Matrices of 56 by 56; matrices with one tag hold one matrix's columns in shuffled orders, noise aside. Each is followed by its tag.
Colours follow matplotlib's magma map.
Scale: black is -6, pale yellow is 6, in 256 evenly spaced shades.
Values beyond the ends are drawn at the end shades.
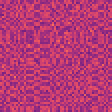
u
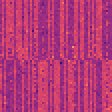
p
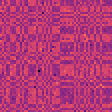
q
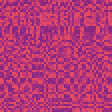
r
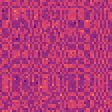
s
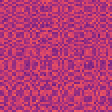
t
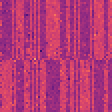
p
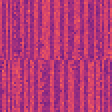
p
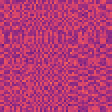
u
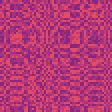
u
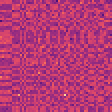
u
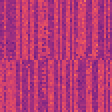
p
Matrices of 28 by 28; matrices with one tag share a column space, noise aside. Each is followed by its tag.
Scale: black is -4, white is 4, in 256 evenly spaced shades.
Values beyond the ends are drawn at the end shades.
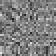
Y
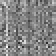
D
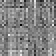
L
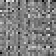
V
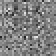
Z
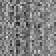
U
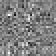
Y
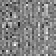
U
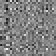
Z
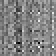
D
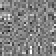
Y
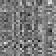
D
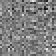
Z
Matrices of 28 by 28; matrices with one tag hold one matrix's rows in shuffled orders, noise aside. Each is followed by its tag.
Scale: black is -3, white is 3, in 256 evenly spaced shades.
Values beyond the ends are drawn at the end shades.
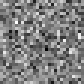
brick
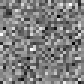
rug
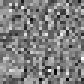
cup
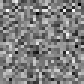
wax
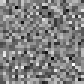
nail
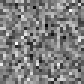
brick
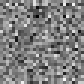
wax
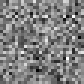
wax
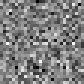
wax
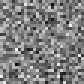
brick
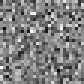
rug
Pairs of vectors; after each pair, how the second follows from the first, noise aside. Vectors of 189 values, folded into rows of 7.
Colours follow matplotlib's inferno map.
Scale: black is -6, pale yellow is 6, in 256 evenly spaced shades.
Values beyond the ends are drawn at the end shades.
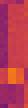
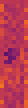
wrapped around, negated, partly zeroed.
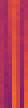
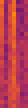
reversed.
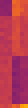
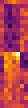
wrapped around, scaled up.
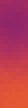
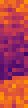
wrapped around, negated, scaled up.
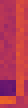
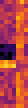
wrapped around, scaled up.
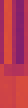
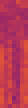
wrapped around, negated, shrunk.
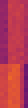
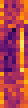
wrapped around, negated, scaled up.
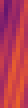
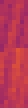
wrapped around, negated, shrunk.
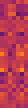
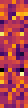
negated, scaled up.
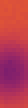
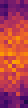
wrapped around, scaled up.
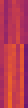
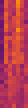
reversed.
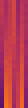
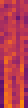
copied.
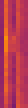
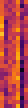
wrapped around, negated, scaled up.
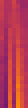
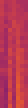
shrunk.
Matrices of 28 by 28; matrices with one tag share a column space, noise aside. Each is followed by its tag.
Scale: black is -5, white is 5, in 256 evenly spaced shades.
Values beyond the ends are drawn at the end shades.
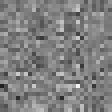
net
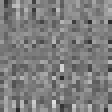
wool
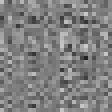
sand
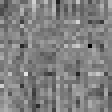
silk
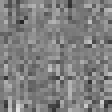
wool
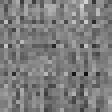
silk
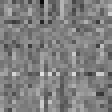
silk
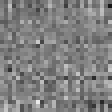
wool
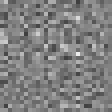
sand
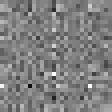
net
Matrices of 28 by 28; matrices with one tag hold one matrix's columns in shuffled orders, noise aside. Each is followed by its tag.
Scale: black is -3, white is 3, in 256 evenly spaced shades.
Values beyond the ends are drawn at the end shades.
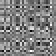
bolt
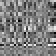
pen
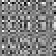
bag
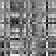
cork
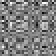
bag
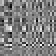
pen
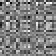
bag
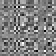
bolt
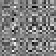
bolt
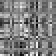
cork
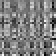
cork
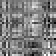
cork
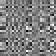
bolt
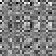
bag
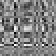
pen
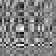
pen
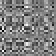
bolt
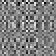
bag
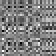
bolt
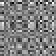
bag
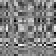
pen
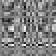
pen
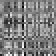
cork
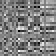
bolt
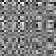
bag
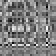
pen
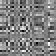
bolt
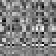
pen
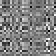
bolt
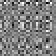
bag
